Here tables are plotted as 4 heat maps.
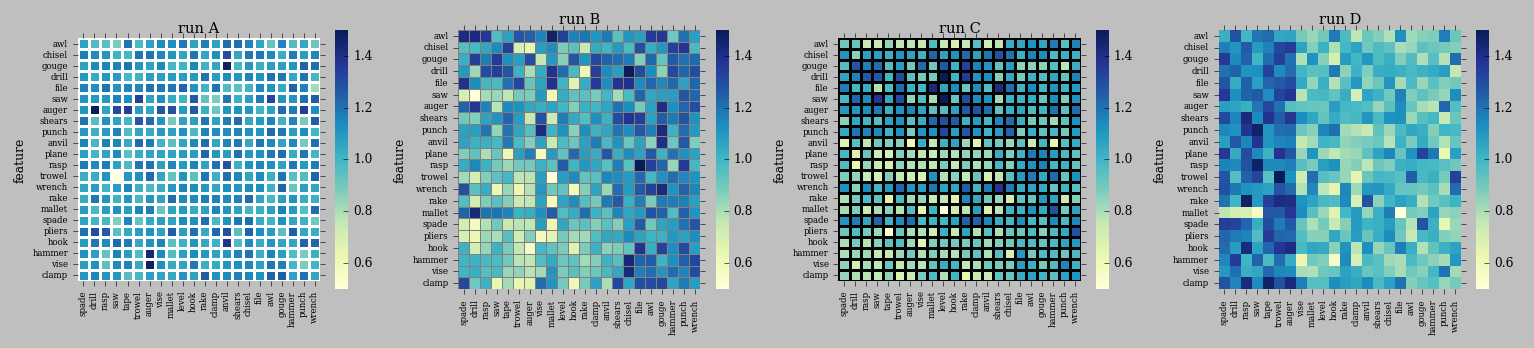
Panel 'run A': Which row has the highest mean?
auger
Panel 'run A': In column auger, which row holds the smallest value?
wrench
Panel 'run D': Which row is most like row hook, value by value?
rake
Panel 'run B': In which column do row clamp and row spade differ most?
spade
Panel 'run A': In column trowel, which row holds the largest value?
saw
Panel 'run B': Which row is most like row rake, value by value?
trowel
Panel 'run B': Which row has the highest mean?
awl
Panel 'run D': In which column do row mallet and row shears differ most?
rasp
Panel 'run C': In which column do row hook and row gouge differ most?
vise
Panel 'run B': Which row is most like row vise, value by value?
hammer
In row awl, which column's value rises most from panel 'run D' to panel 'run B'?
mallet
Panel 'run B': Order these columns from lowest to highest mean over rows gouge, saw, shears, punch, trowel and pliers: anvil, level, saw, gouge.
saw, level, anvil, gouge
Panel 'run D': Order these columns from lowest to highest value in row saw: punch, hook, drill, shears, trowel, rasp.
punch, hook, shears, drill, rasp, trowel
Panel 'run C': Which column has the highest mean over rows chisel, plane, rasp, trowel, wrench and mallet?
awl
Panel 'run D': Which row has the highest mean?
clamp
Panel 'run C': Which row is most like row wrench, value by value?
chisel
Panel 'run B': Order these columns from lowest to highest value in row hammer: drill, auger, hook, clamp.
auger, clamp, hook, drill
